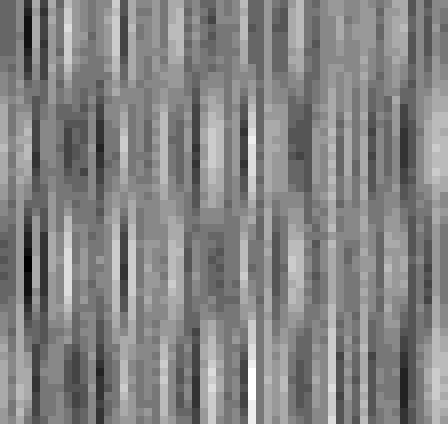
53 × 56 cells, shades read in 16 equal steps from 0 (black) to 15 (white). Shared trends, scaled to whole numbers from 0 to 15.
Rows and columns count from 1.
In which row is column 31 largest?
35
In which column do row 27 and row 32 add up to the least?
4
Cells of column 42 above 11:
12
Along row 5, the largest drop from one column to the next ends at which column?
16
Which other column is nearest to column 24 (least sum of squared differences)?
48
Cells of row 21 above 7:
29
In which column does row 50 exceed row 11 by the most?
32
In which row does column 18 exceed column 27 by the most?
3
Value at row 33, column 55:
9
